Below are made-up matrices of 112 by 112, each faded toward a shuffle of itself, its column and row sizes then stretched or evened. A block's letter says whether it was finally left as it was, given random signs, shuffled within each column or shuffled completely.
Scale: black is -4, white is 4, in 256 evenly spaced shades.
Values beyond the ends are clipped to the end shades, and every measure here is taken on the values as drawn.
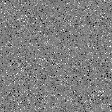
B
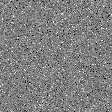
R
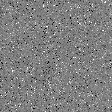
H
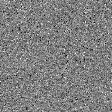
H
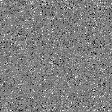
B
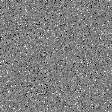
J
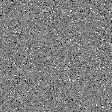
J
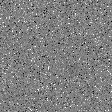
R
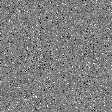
H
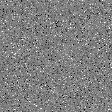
H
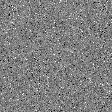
H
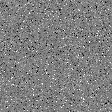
R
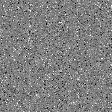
H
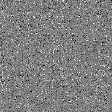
B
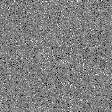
B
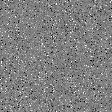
H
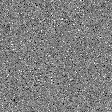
R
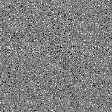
B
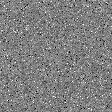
R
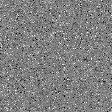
J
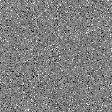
B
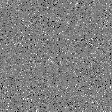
B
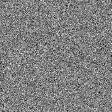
H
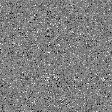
J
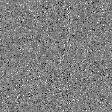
B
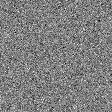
R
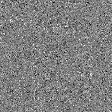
B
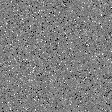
R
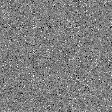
J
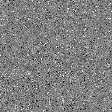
J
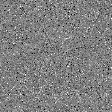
J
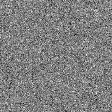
H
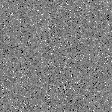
H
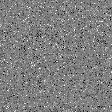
J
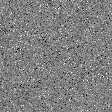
R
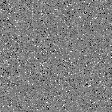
B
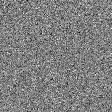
R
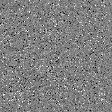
B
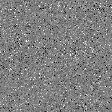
B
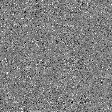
J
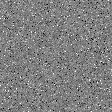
R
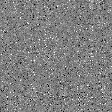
B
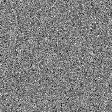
H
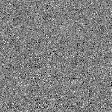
B
